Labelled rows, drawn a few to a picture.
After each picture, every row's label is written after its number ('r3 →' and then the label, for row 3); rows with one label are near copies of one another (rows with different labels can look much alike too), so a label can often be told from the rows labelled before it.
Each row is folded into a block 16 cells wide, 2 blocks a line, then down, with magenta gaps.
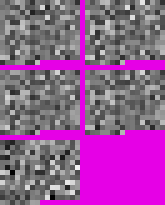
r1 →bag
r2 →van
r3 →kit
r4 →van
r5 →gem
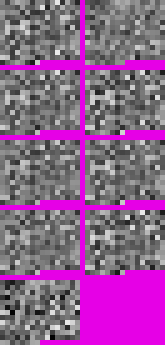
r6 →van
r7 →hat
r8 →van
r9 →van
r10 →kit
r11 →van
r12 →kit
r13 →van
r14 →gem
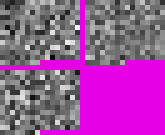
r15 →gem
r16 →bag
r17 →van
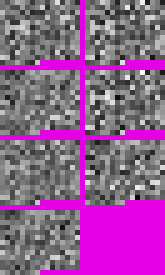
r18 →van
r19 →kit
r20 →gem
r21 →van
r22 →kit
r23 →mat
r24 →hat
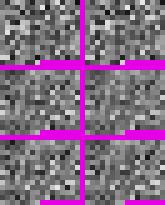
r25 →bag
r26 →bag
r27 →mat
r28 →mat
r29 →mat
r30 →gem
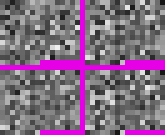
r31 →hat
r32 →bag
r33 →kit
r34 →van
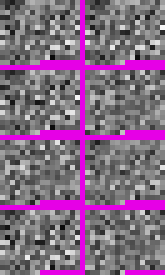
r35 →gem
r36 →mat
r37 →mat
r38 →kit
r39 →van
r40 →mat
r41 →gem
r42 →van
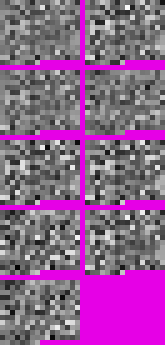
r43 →bag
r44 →bag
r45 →kit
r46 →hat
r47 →bag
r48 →kit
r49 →mat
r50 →van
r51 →gem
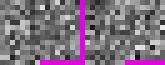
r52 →kit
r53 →hat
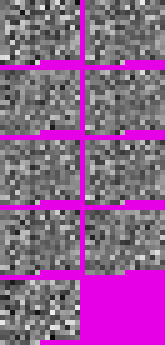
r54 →kit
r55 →kit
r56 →gem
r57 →van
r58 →van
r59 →bag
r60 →kit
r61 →hat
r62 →mat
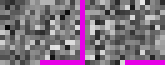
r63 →hat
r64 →kit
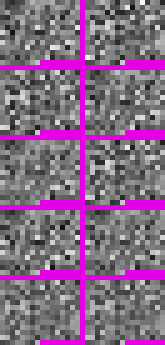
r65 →mat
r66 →kit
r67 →van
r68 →hat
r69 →hat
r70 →bag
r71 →mat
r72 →mat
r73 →van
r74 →kit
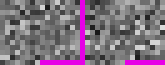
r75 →bag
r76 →hat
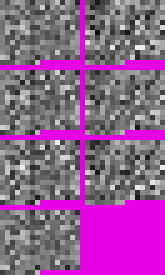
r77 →van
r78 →hat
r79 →kit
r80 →mat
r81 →van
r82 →gem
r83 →bag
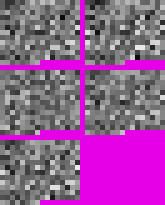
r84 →gem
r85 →hat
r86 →kit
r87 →mat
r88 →hat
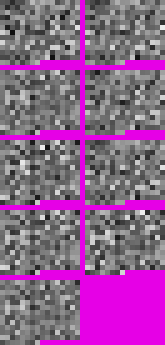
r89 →hat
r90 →mat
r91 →van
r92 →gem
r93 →bag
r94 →mat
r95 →bag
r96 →van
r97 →van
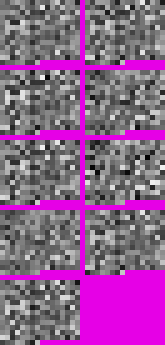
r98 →bag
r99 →bag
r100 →bag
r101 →hat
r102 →kit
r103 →gem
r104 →hat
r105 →kit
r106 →van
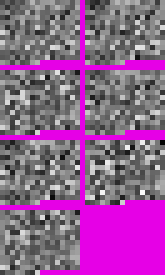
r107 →mat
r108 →gem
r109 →van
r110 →hat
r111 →hat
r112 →bag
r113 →bag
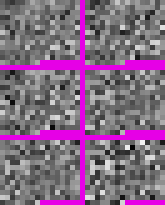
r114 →mat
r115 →gem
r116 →hat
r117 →bag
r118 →bag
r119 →bag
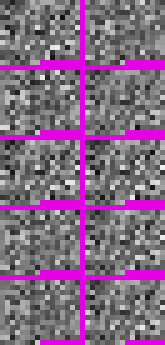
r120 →mat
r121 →van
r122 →kit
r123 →gem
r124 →gem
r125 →mat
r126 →bag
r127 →hat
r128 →kit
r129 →mat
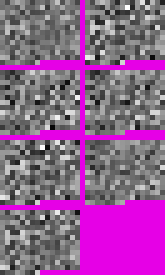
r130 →van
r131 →bag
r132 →gem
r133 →gem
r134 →bag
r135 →mat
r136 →bag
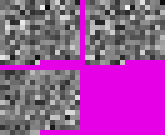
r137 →bag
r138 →bag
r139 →gem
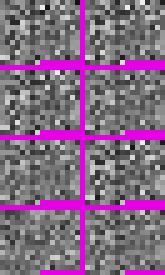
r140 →bag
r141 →bag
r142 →kit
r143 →bag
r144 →bag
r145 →kit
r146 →hat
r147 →bag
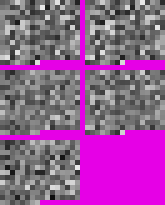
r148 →kit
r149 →kit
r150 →hat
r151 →kit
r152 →gem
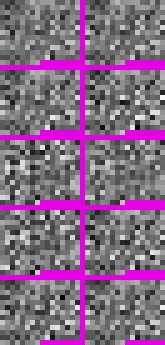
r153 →hat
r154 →hat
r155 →hat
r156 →mat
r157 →bag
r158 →bag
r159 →kit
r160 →mat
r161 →hat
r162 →mat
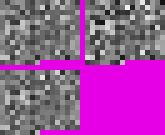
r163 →bag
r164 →bag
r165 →van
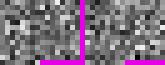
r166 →van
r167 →hat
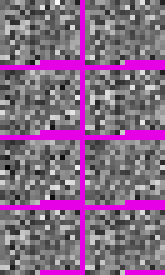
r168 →kit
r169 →kit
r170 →hat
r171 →van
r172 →mat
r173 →hat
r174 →kit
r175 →kit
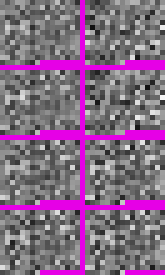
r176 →van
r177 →mat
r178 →van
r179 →gem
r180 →kit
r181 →kit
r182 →van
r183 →kit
